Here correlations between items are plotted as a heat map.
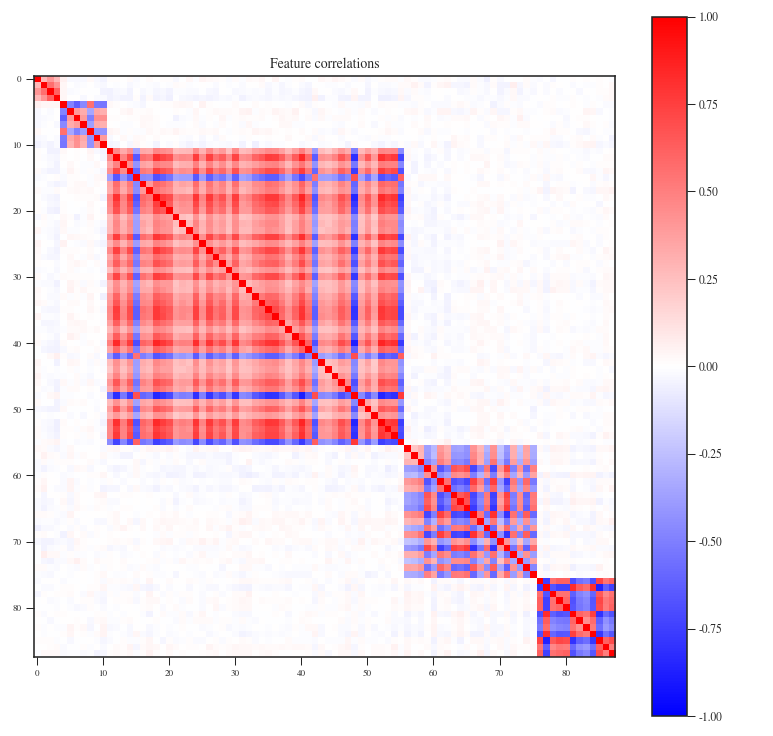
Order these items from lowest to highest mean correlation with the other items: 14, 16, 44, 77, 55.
55, 77, 44, 16, 14
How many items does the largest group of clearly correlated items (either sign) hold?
45
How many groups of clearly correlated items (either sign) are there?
5
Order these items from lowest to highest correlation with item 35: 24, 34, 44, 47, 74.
74, 44, 47, 34, 24
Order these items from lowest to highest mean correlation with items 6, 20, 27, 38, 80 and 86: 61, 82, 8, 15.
15, 82, 8, 61
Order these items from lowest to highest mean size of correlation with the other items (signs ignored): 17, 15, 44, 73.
73, 44, 17, 15
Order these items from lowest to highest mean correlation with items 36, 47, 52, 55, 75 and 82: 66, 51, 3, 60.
66, 3, 60, 51
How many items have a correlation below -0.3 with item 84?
7
